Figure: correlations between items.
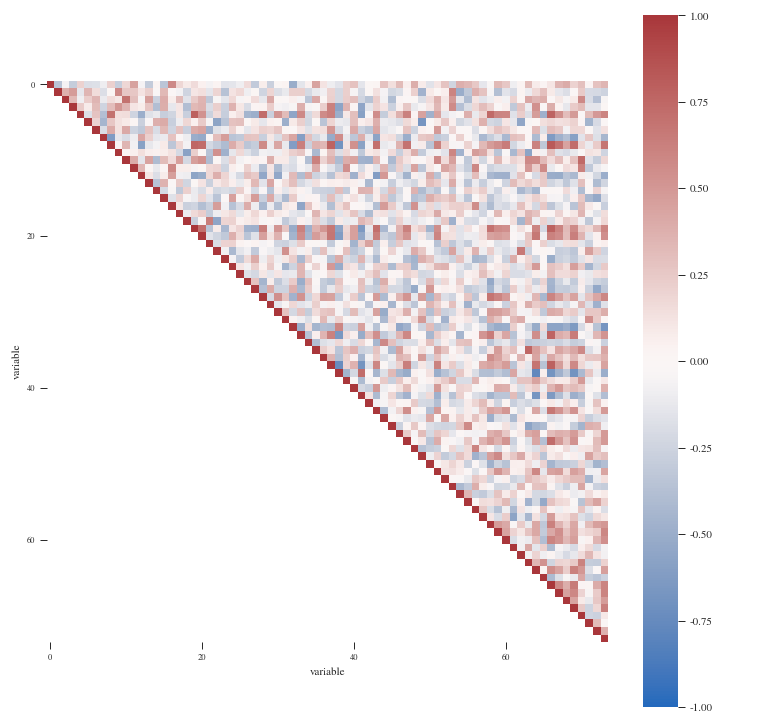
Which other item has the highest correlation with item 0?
16
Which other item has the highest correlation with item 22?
62
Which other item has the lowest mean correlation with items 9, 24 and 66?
38
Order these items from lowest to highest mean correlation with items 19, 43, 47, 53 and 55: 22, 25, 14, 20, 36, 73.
14, 22, 25, 36, 73, 20
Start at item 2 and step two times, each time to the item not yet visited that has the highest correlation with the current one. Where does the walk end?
70
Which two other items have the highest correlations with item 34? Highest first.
44, 12
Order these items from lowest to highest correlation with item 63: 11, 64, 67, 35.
67, 64, 11, 35
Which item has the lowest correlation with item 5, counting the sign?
49
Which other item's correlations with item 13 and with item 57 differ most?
61
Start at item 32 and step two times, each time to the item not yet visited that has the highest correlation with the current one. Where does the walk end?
41
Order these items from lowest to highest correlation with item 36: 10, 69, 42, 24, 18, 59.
18, 42, 24, 10, 69, 59
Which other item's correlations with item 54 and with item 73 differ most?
33
